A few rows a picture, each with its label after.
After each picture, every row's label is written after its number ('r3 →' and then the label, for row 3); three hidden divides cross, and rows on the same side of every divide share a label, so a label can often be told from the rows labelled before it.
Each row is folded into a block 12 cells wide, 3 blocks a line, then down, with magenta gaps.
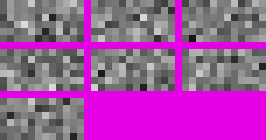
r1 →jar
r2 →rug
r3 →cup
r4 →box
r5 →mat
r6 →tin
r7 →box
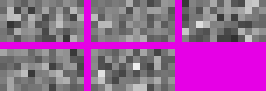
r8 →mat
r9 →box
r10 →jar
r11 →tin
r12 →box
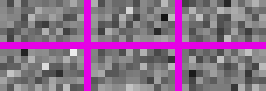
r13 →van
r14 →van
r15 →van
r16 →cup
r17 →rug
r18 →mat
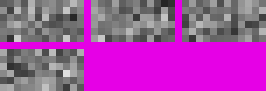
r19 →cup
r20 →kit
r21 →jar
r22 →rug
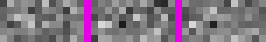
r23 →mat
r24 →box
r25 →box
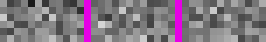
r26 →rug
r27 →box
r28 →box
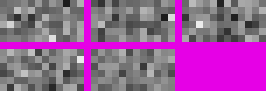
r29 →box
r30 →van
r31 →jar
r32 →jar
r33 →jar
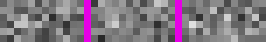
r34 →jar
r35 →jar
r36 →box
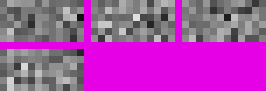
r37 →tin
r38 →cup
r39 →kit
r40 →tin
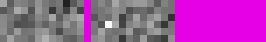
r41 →rug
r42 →tin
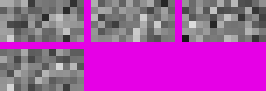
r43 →kit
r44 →rug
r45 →box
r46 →kit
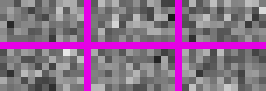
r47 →mat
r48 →tin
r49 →jar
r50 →jar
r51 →kit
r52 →rug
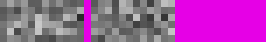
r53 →tin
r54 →cup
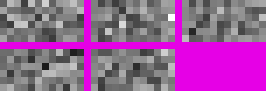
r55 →jar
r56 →van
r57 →van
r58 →kit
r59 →van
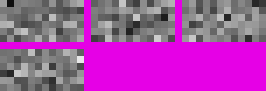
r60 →rug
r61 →cup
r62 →kit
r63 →jar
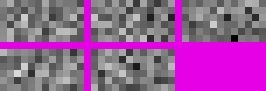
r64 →tin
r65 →box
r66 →mat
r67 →tin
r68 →mat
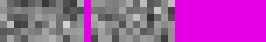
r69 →rug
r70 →box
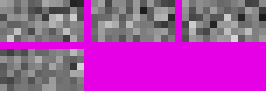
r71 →kit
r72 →tin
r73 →box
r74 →van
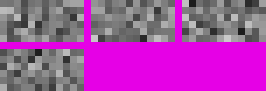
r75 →van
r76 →mat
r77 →rug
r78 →mat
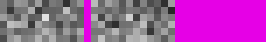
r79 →box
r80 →rug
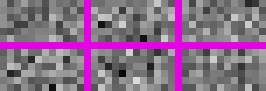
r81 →rug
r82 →mat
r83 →rug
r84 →mat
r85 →box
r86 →cup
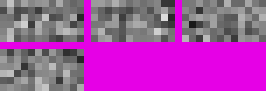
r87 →tin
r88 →tin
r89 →mat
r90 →rug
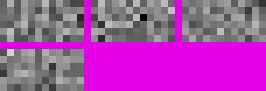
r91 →tin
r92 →jar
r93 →kit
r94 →jar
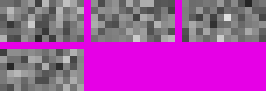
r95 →mat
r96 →rug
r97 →box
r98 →cup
